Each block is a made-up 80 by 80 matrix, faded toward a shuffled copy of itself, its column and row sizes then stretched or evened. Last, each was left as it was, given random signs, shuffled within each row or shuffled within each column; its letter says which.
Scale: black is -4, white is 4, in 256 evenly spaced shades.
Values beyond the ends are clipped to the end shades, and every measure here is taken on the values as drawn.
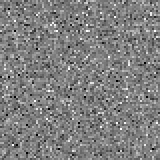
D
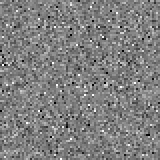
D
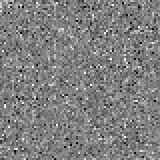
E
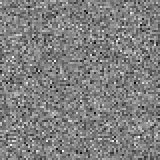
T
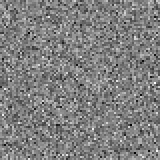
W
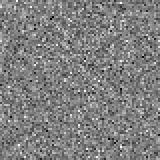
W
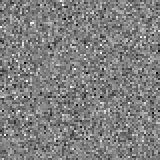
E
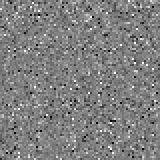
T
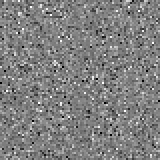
E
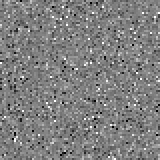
W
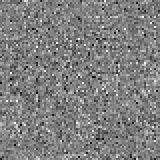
T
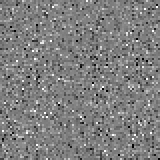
E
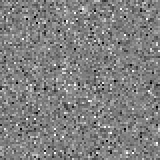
E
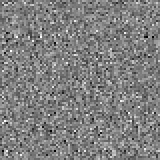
T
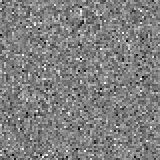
W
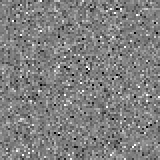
W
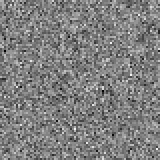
W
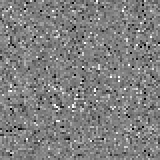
E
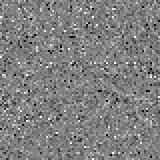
E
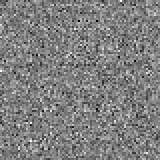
T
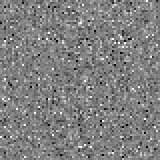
T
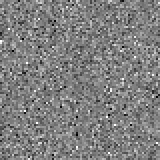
W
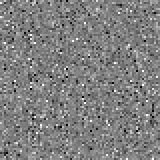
W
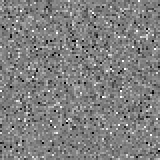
D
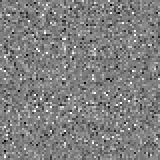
T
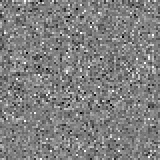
T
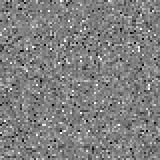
D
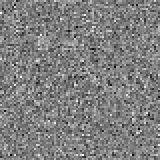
T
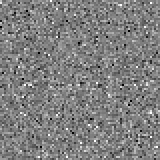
D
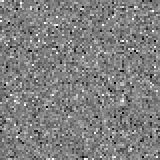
T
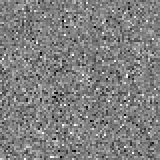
E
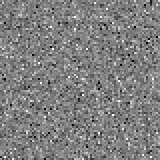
D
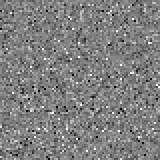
D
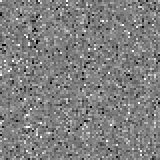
W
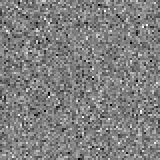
W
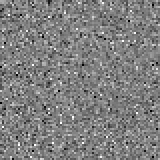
T
